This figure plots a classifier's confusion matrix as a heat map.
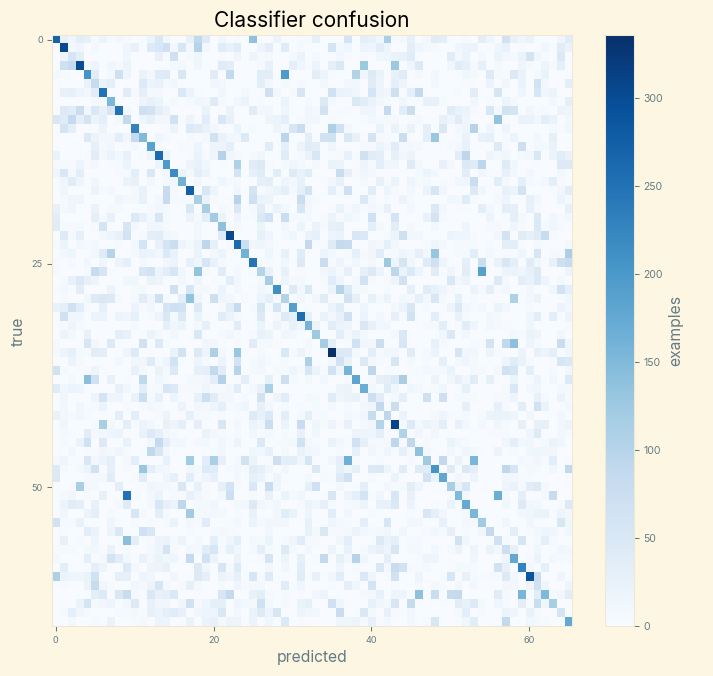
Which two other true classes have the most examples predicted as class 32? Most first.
36, 23
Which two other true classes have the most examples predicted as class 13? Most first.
45, 29
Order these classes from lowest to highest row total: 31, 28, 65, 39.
65, 39, 28, 31
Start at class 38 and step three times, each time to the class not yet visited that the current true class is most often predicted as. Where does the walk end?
17
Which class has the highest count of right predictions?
35
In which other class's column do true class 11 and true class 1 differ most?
48
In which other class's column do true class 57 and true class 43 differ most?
6
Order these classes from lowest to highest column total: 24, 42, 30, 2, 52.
24, 30, 2, 42, 52
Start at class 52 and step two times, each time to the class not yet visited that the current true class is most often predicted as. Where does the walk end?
53
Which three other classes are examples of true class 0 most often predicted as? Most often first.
25, 42, 18
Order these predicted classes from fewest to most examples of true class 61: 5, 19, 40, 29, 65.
19, 65, 29, 40, 5
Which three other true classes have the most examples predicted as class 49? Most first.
47, 40, 10
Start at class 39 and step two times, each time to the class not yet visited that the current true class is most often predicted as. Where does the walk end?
44
